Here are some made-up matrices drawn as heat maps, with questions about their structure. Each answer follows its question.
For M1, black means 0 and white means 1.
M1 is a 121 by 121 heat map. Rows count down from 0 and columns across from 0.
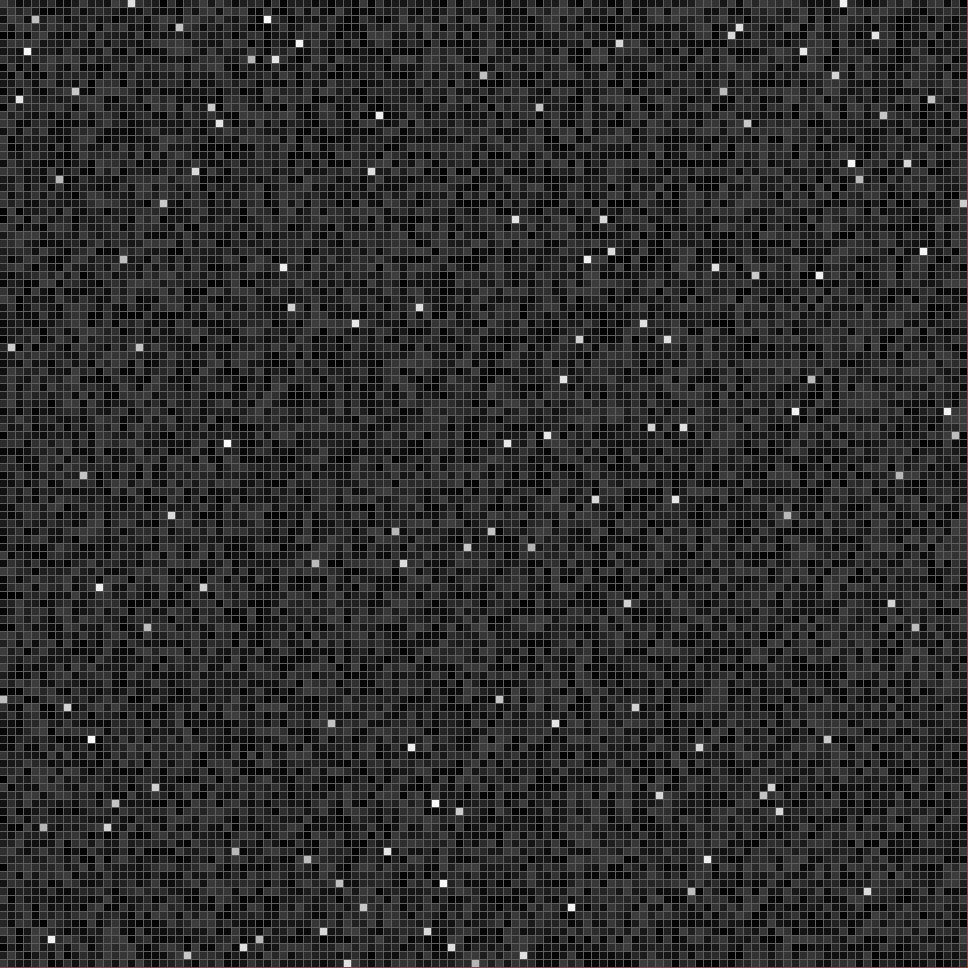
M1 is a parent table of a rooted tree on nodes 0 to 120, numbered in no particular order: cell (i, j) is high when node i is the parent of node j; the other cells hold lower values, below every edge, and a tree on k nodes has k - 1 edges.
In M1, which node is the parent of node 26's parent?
103
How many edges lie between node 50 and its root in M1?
6
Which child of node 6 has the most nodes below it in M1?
3
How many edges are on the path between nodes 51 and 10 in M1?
8
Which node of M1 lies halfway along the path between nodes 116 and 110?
117
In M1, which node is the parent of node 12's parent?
32
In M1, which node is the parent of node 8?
88
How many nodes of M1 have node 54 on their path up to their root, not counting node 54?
8
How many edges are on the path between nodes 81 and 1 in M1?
8
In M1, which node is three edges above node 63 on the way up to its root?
14
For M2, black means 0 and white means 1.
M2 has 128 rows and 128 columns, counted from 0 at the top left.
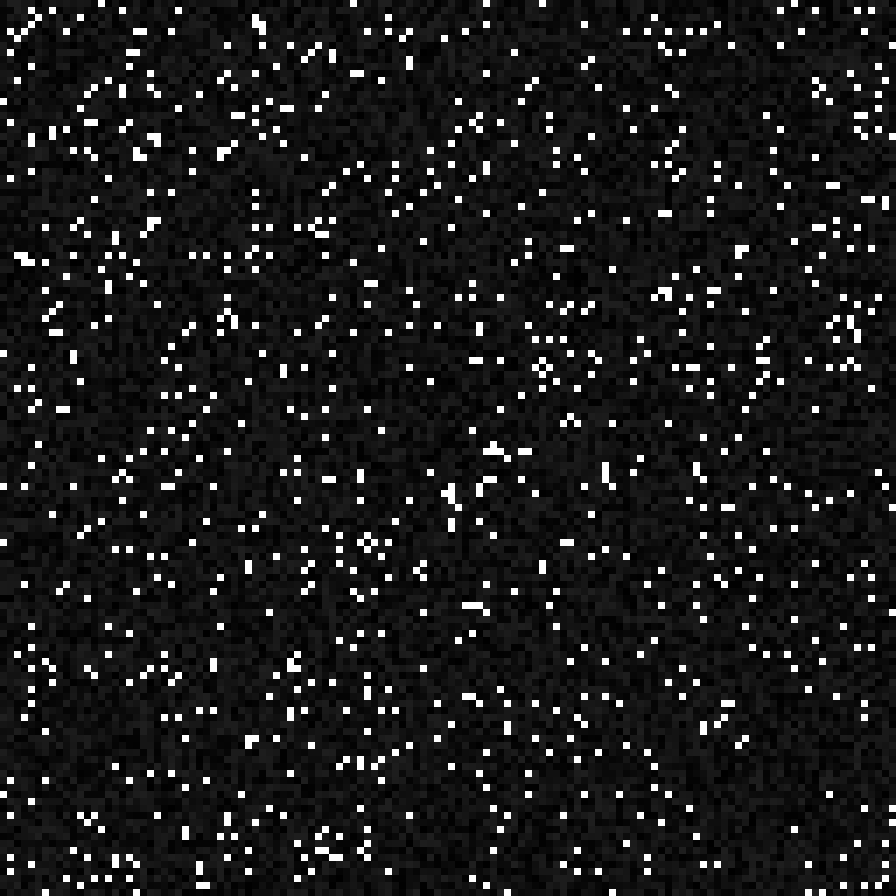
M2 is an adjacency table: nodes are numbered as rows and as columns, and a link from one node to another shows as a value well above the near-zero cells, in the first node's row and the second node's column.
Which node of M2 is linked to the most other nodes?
node 4
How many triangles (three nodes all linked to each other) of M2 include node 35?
3
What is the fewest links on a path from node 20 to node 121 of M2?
3
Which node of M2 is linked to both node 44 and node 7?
node 97
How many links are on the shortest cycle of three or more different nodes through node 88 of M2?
5
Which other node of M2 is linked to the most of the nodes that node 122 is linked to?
node 78
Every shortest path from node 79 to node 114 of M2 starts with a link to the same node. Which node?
node 89
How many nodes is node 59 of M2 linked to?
2
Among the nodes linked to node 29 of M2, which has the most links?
node 36
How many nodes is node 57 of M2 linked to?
1
